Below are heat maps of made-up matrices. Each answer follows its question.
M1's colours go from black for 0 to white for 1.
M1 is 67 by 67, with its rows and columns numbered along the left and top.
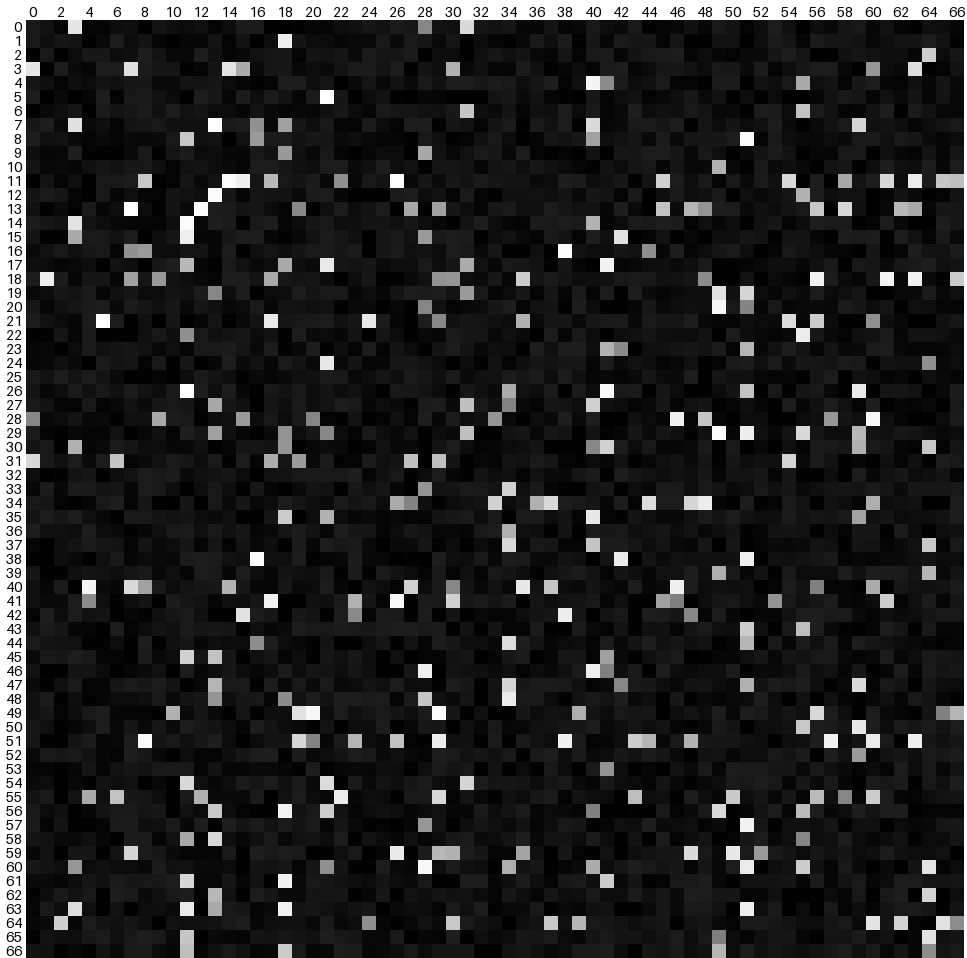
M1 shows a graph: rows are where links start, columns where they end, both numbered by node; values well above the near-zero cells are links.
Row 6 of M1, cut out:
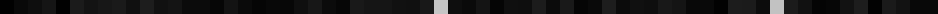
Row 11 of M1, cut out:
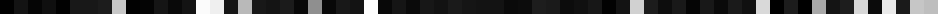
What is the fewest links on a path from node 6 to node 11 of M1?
3
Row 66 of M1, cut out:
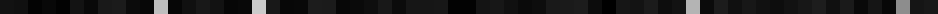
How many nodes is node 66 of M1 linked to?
4
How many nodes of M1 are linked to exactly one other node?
7
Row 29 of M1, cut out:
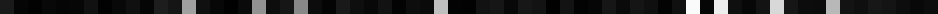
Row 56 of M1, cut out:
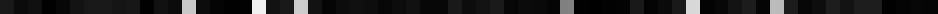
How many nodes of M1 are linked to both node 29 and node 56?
5
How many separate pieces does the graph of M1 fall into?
3
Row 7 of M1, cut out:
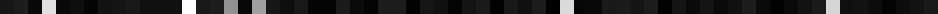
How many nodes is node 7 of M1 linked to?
6
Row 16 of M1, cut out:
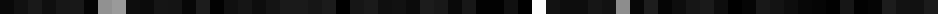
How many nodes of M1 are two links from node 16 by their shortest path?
9
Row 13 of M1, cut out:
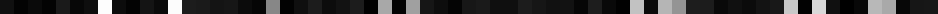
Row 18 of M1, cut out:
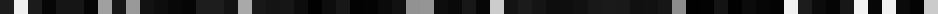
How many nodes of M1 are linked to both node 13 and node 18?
5
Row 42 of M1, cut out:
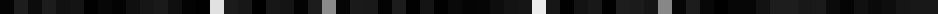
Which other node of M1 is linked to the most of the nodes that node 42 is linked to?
node 51
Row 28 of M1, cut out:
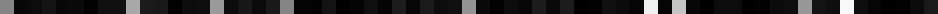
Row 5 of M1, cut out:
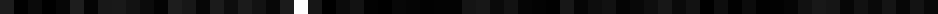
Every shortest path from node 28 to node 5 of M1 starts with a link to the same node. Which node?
node 60
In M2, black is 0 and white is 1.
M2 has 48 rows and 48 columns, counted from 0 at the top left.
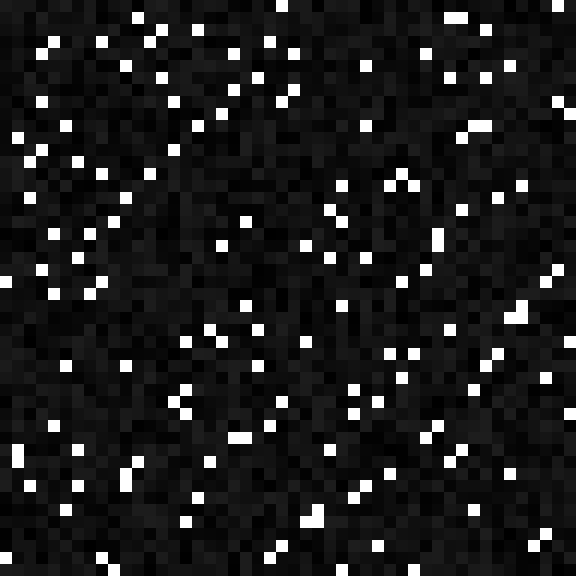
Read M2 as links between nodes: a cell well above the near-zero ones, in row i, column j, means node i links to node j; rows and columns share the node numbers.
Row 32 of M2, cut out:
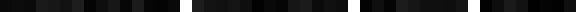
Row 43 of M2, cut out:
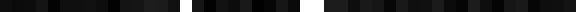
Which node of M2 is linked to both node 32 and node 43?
node 15
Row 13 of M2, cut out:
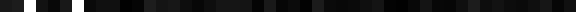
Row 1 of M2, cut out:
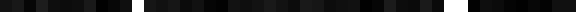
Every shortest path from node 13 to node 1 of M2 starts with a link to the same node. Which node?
node 6
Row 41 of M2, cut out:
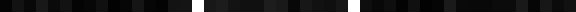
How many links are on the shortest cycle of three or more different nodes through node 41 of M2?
6
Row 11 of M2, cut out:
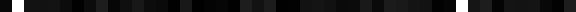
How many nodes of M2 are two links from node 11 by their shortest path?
2
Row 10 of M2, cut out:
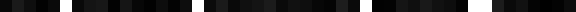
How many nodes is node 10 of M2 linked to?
5
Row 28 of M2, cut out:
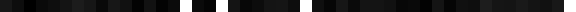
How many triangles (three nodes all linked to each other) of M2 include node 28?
0
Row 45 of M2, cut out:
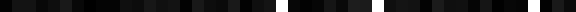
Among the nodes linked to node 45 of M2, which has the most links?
node 23
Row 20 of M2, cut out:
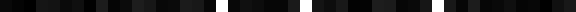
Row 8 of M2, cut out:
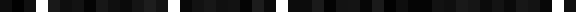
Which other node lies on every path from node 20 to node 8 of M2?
node 36
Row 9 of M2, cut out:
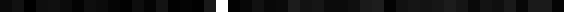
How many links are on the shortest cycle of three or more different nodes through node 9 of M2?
4
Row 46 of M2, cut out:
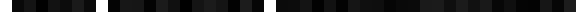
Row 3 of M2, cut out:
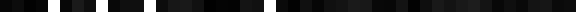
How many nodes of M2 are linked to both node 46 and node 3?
2
